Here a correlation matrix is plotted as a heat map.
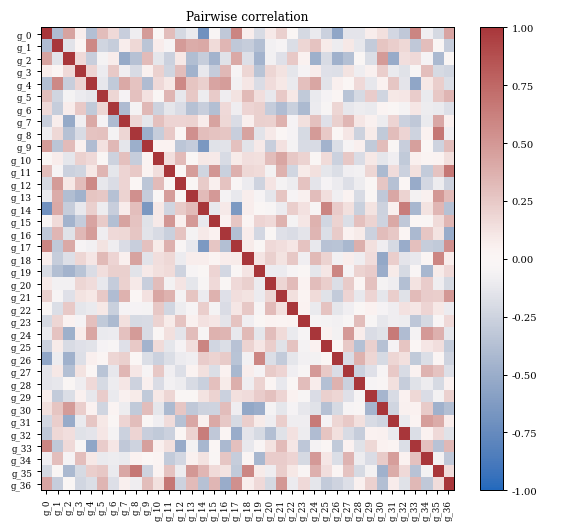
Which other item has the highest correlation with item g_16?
g_4
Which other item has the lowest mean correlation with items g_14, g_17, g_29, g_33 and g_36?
g_16
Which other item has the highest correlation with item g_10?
g_21
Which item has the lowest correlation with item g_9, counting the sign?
g_14
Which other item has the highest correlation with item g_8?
g_35
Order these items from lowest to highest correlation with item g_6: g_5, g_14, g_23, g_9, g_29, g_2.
g_23, g_14, g_29, g_2, g_5, g_9
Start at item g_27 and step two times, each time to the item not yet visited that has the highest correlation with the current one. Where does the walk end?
g_31
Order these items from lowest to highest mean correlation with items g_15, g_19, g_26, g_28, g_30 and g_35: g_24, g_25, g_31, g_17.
g_25, g_17, g_24, g_31
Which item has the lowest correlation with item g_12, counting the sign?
g_33
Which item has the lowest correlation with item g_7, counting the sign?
g_2
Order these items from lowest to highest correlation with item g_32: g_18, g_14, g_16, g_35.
g_18, g_16, g_35, g_14
